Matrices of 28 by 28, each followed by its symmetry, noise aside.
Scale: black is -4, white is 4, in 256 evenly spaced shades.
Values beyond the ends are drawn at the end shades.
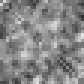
symmetric.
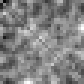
symmetric.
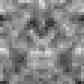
mirrored left to right.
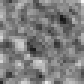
symmetric across the other diagonal.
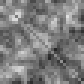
symmetric.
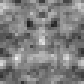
mirrored left to right.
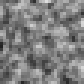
antisymmetric.
